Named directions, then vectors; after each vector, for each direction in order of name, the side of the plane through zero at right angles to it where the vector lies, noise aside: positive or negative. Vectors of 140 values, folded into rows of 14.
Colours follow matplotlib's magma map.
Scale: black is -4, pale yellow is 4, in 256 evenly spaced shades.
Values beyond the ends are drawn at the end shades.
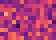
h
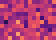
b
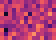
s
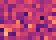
positive, negative, negative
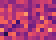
negative, positive, positive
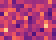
negative, positive, negative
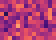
positive, negative, positive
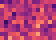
positive, positive, positive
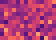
positive, positive, negative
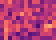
negative, negative, negative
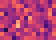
positive, negative, positive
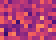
negative, positive, positive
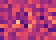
positive, negative, negative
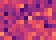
positive, negative, positive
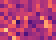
negative, positive, negative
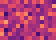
negative, negative, positive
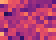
negative, negative, positive
